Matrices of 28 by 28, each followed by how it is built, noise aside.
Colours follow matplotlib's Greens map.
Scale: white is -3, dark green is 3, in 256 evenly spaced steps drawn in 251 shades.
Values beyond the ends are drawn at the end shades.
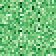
uneven columns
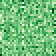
uneven columns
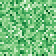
noise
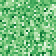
noise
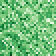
Toeplitz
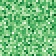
repeating columns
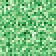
repeating columns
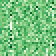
uneven columns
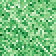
Toeplitz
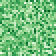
noise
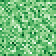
Toeplitz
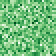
noise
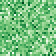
noise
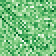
Toeplitz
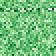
uneven rows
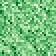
Toeplitz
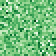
block diagonal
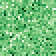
sparse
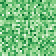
repeating columns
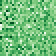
uneven columns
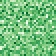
repeating columns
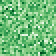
block diagonal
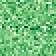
uneven rows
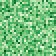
noise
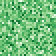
noise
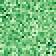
block diagonal
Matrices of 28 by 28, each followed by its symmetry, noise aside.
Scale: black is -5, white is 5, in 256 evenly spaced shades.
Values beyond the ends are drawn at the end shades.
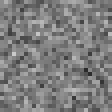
same after a half turn.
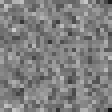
mirrored top to bottom.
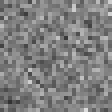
symmetric across the other diagonal.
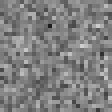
antisymmetric.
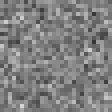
symmetric.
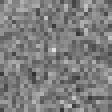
no symmetry.
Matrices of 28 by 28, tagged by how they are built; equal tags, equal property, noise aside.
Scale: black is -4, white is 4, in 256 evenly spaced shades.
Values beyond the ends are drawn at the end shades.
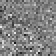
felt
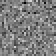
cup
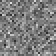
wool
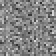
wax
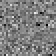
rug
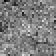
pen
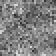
pen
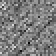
wool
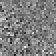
felt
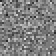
cup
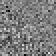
felt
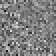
felt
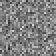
wax
